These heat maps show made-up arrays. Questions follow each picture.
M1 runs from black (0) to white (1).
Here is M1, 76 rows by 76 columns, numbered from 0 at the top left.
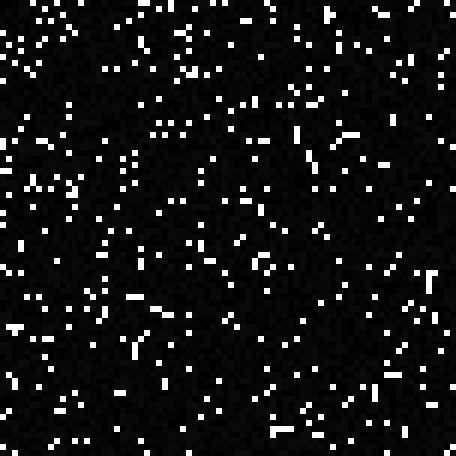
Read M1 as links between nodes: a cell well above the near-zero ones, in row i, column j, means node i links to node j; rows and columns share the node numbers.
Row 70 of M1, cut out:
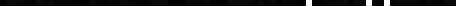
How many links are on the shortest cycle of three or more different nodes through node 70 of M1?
5
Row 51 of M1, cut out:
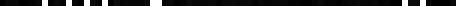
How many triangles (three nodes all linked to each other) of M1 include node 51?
2
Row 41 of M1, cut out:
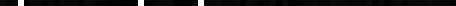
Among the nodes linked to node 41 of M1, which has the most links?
node 23
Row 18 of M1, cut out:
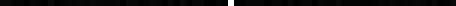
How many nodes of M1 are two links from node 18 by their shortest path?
4
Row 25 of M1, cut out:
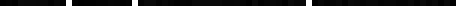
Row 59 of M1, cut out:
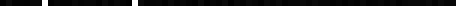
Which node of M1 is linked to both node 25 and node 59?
node 22
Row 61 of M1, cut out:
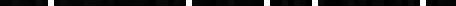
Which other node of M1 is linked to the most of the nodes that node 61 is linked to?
node 31
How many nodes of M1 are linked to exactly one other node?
1
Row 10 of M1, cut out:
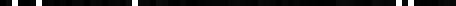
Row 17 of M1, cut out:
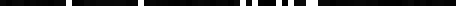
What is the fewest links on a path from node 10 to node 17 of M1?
3
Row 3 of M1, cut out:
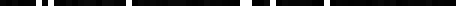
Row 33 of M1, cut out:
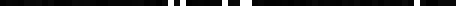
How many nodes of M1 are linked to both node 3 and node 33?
2
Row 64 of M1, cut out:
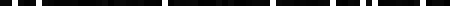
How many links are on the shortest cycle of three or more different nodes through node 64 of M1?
3
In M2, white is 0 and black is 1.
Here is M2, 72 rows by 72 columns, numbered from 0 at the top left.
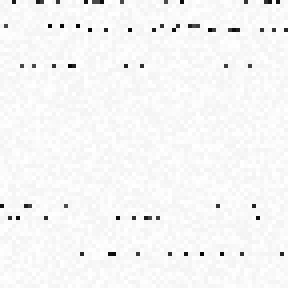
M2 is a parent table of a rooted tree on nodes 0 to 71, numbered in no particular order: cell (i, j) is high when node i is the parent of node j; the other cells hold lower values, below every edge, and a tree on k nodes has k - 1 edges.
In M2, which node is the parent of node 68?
7
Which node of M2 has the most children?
0
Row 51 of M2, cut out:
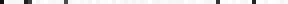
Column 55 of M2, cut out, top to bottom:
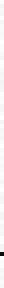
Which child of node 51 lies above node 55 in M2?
63
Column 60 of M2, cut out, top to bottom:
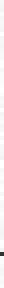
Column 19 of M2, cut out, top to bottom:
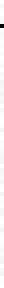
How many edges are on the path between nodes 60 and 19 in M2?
4
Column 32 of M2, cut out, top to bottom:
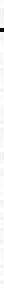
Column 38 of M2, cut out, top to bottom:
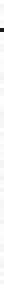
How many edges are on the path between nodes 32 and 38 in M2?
2
